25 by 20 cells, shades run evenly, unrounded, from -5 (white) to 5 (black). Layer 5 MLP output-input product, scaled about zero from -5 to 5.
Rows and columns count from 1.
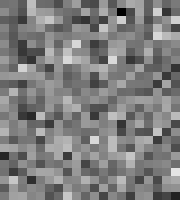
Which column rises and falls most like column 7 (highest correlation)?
11
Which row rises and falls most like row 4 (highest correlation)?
2
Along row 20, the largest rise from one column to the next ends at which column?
8
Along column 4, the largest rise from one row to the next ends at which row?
23
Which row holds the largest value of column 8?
20
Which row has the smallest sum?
19
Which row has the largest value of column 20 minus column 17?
25
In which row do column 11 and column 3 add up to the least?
9
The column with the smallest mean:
13
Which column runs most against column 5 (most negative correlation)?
17
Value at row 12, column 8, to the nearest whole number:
0
